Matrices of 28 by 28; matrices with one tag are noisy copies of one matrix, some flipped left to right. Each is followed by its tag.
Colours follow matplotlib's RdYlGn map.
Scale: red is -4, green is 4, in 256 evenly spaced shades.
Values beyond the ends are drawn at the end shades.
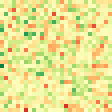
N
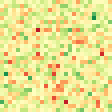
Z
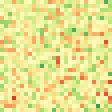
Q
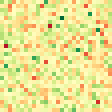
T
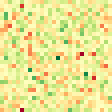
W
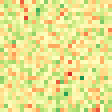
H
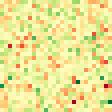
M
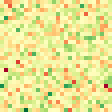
M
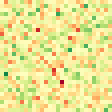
Z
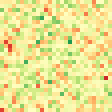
N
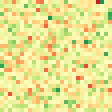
T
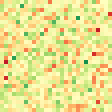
N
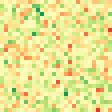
H
